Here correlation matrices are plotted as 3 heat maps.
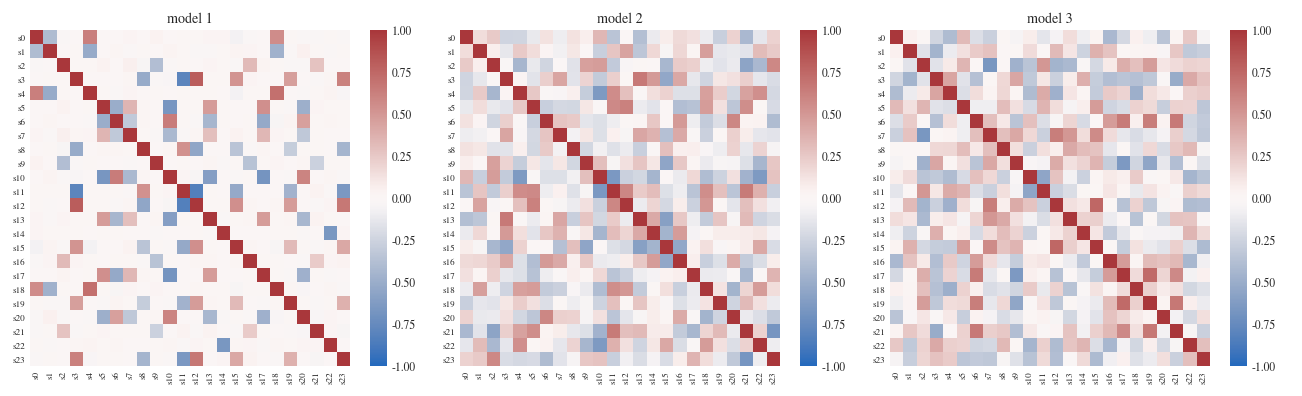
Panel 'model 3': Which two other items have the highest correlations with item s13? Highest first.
s7, s8
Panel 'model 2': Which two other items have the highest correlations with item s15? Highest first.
s22, s8
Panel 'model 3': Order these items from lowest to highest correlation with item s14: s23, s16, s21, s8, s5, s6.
s16, s6, s21, s5, s23, s8
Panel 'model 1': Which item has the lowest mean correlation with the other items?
s11
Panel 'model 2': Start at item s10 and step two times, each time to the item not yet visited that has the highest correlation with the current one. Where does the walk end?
s23
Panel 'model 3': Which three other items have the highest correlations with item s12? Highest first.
s15, s7, s9
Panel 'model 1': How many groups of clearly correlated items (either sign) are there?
5
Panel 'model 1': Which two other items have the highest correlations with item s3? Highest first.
s12, s23
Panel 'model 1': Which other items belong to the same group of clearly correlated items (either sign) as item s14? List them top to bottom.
s22
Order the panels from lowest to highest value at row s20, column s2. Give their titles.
model 2, model 1, model 3
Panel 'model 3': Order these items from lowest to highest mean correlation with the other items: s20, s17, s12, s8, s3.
s3, s20, s12, s17, s8
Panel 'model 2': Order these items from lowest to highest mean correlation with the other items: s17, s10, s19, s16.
s10, s17, s19, s16
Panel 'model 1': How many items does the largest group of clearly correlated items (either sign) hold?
7
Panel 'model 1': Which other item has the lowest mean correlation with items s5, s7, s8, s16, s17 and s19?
s10
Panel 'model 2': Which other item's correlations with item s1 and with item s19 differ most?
s13
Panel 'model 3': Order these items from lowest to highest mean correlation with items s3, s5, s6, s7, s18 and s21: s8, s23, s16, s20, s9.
s23, s20, s9, s16, s8
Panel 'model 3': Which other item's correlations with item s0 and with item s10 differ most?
s22
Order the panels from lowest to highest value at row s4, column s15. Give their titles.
model 3, model 1, model 2
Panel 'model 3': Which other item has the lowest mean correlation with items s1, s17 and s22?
s9
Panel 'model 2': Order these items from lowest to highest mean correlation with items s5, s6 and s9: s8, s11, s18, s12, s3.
s8, s18, s3, s11, s12
